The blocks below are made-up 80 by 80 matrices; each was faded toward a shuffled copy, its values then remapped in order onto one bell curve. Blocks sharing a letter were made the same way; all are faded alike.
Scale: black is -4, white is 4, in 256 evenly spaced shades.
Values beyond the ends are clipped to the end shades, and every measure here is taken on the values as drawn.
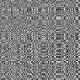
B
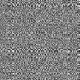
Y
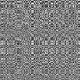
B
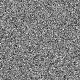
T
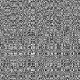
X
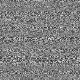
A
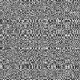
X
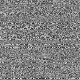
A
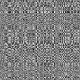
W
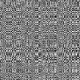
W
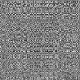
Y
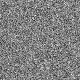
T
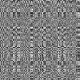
B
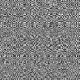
X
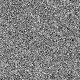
T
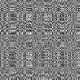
W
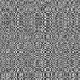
W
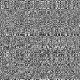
X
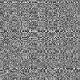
X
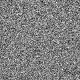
T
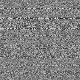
A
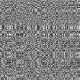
X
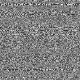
A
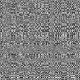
Y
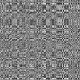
B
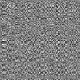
X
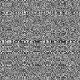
Y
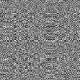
X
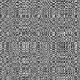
W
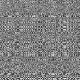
Y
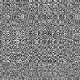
X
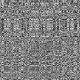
X
